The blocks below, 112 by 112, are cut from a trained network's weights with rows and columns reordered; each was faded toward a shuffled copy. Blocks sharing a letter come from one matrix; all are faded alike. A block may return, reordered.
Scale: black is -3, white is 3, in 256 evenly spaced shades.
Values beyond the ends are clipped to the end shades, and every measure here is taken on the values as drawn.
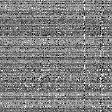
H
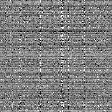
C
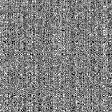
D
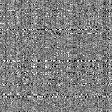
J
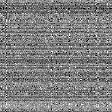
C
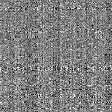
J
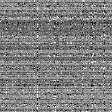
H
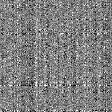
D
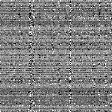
H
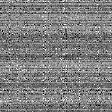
H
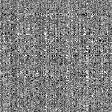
D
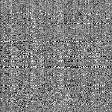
J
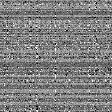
H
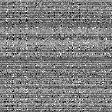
H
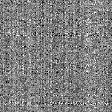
D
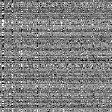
C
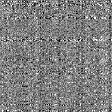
J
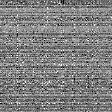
H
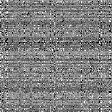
C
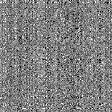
D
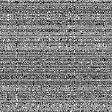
H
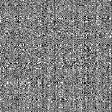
J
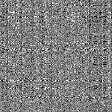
J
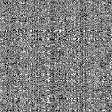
J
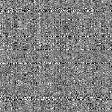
J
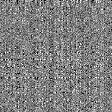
D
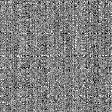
D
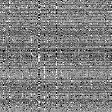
C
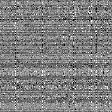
C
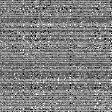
H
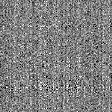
D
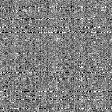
J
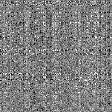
J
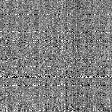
J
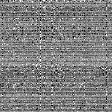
H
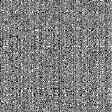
D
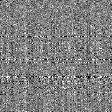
J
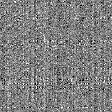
D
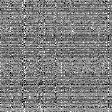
C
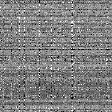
C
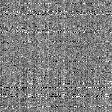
J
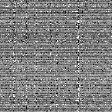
H
